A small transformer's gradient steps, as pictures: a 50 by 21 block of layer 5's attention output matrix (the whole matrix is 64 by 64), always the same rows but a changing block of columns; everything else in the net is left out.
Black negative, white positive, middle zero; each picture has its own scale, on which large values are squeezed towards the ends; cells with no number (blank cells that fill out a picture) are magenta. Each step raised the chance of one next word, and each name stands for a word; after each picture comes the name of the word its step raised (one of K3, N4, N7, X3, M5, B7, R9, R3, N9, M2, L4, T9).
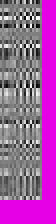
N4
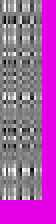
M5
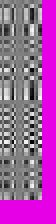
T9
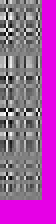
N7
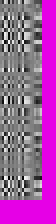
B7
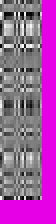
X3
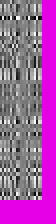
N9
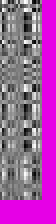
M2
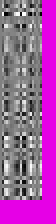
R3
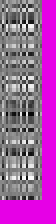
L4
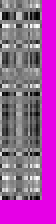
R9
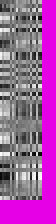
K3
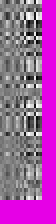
X3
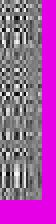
K3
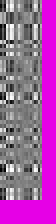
M5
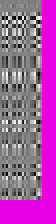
N9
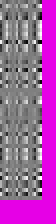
B7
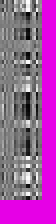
M2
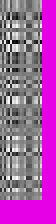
B7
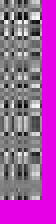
X3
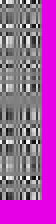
L4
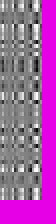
M5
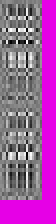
K3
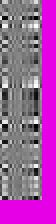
N4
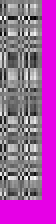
N9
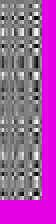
N9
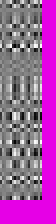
L4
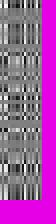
M5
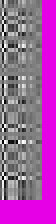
L4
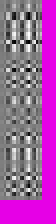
B7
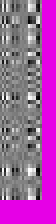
M5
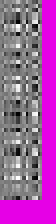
L4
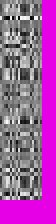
N9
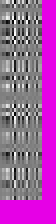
X3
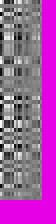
M2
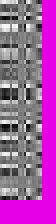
N4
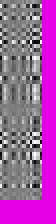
T9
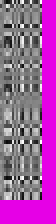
L4
